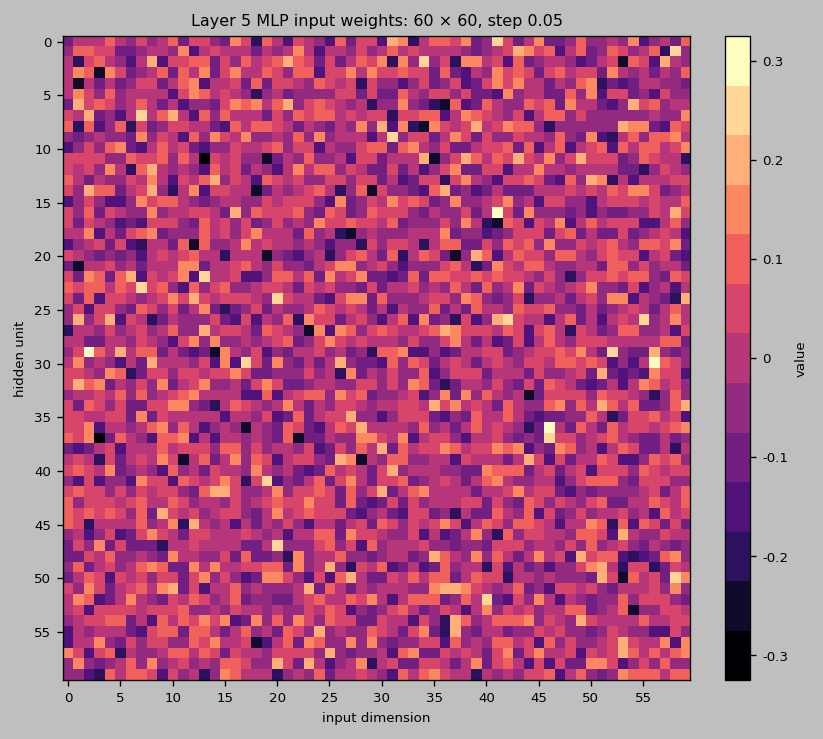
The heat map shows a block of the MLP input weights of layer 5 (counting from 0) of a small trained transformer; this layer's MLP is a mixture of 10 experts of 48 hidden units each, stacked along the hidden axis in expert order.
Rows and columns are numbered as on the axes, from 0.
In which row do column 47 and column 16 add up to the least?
45
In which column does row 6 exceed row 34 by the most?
1
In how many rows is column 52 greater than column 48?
29
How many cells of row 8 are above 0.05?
18
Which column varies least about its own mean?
57
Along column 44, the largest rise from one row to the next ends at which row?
39
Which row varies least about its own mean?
43
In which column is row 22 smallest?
48
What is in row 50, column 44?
0
